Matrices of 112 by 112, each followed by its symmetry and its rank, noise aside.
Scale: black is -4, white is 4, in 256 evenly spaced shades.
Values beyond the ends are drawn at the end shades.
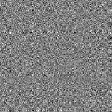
antisymmetric, rank six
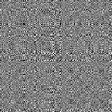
symmetric, rank seven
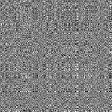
no symmetry, rank five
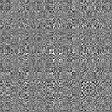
symmetric, rank five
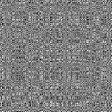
no symmetry, rank five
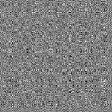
no symmetry, rank six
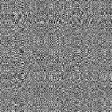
no symmetry, rank seven
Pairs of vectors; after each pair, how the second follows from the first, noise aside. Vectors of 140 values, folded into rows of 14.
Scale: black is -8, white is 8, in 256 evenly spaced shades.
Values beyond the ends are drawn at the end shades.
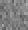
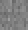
wrapped around, shrunk.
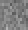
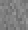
negated, shrunk.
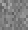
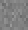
negated, shrunk.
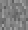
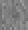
shrunk.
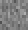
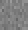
wrapped around, shrunk.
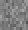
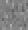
negated, partly zeroed.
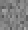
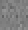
shrunk.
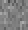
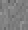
shrunk.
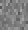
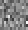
reversed, negated, scaled up.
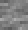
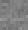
shrunk.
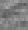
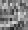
reversed, negated, scaled up.
